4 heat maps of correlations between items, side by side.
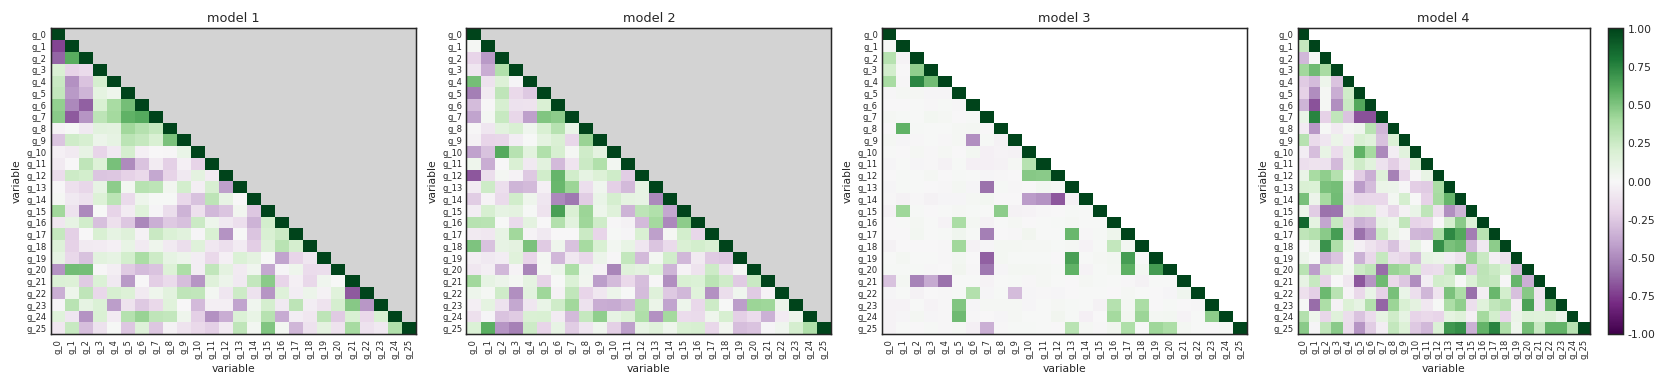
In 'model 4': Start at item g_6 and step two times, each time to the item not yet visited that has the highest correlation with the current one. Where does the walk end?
g_10
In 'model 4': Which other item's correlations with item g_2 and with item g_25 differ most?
g_16
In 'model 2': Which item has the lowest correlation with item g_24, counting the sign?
g_13
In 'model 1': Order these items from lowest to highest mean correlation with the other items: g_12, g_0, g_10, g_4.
g_12, g_10, g_0, g_4
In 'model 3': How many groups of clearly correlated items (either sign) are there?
6
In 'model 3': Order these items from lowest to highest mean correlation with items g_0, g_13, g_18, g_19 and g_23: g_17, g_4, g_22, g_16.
g_22, g_4, g_16, g_17
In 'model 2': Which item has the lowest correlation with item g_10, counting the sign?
g_20
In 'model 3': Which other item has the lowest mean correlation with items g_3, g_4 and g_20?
g_21
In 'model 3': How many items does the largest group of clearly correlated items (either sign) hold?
6
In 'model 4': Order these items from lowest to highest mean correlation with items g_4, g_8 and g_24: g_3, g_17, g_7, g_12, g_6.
g_12, g_7, g_3, g_17, g_6
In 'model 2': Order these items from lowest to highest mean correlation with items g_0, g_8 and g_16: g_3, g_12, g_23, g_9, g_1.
g_12, g_23, g_3, g_1, g_9
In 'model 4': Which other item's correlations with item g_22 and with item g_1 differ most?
g_23
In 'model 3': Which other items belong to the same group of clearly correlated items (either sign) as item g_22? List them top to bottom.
g_6, g_9
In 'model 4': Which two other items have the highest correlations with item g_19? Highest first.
g_21, g_15
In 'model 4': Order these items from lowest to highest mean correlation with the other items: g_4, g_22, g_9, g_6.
g_6, g_4, g_9, g_22
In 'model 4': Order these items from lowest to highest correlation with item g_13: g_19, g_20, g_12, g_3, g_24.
g_19, g_24, g_20, g_12, g_3
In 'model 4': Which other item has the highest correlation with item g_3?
g_17
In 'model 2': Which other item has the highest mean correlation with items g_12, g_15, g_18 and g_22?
g_6
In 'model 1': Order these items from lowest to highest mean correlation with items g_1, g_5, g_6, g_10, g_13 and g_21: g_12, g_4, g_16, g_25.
g_16, g_12, g_4, g_25
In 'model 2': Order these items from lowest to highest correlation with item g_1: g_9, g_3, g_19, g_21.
g_3, g_9, g_19, g_21
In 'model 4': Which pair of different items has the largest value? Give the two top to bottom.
g_0, g_16
